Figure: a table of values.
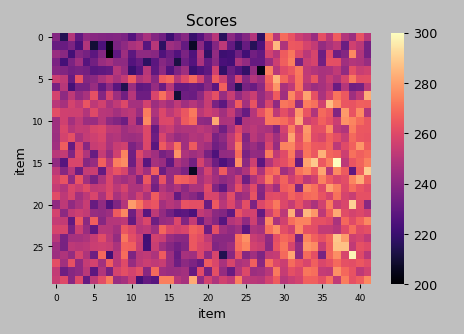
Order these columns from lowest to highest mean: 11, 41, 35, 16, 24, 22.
22, 16, 11, 24, 35, 41
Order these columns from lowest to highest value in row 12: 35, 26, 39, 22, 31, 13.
13, 22, 26, 35, 39, 31
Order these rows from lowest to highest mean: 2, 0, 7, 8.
2, 0, 7, 8
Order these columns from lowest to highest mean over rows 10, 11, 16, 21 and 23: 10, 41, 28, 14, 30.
10, 14, 30, 28, 41
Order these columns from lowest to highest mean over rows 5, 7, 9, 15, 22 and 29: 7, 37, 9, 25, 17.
25, 17, 9, 7, 37
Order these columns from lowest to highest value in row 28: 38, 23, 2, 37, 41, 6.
23, 2, 6, 41, 38, 37
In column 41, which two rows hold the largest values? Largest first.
16, 7
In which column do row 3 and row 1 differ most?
7
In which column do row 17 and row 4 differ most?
27
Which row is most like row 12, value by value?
11
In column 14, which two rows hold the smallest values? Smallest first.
1, 2
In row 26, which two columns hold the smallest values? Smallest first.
22, 7
